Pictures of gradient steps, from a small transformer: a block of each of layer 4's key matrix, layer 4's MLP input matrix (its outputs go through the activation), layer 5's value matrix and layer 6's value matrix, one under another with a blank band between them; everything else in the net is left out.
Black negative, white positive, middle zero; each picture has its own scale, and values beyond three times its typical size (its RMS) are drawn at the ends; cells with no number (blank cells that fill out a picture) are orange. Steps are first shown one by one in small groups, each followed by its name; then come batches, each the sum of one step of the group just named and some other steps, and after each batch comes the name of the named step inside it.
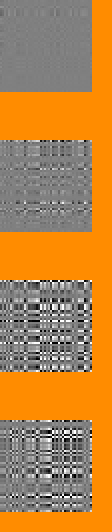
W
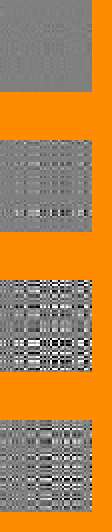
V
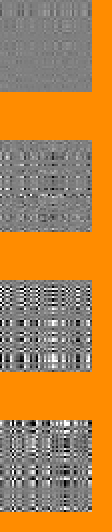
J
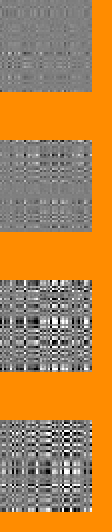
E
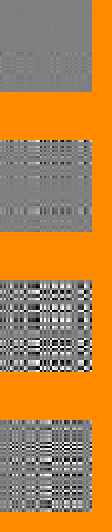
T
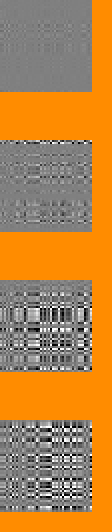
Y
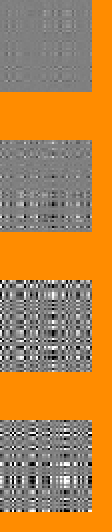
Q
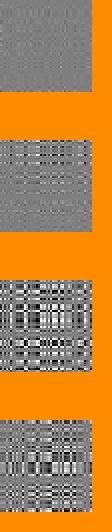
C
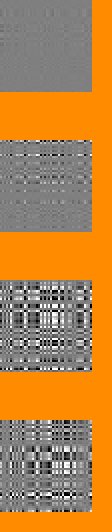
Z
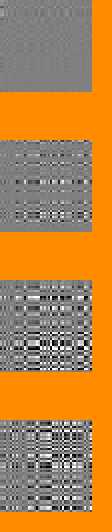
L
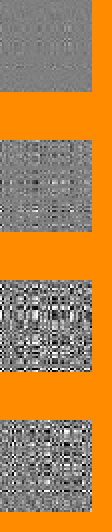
C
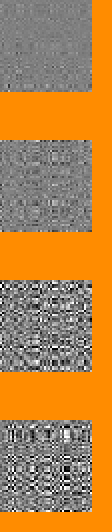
T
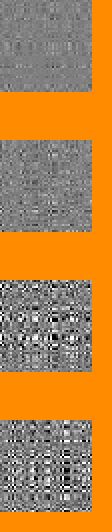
J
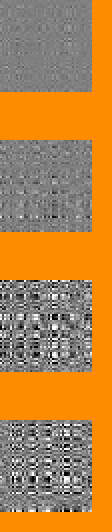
Q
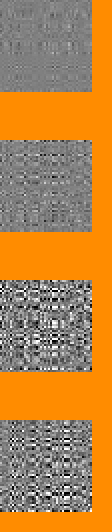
Z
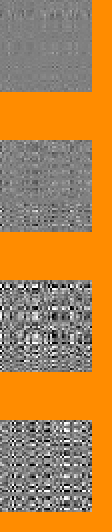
Q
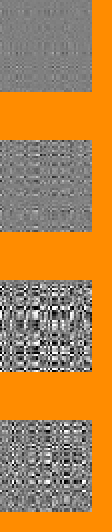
C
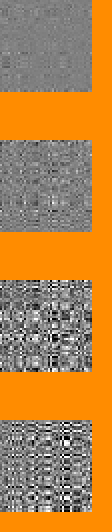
E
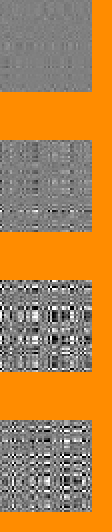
Y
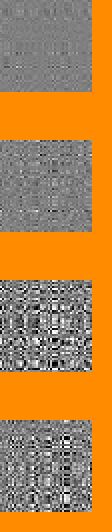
C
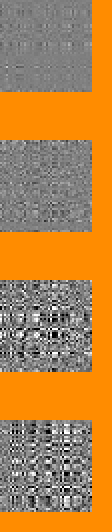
Y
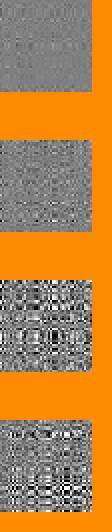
W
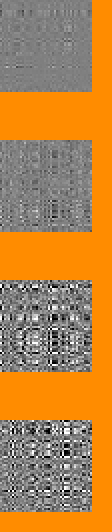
V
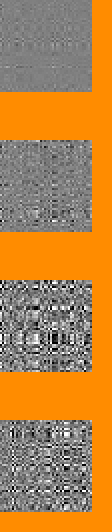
T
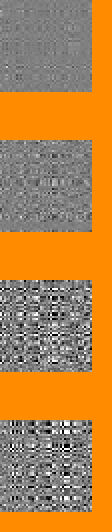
L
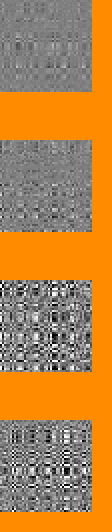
Q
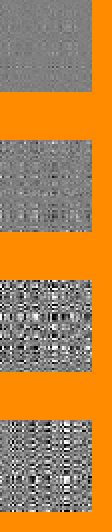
Q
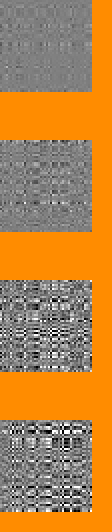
W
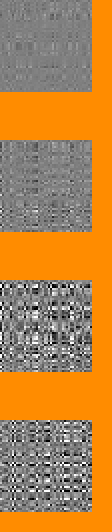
Q
